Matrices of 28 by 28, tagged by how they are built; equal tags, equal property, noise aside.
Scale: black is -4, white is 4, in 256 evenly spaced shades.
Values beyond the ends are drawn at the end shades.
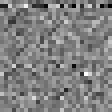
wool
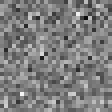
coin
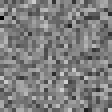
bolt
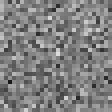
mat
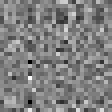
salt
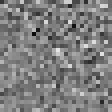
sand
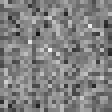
bolt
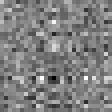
salt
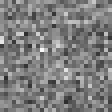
bolt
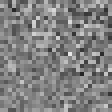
sand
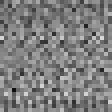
coin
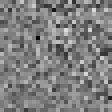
sand
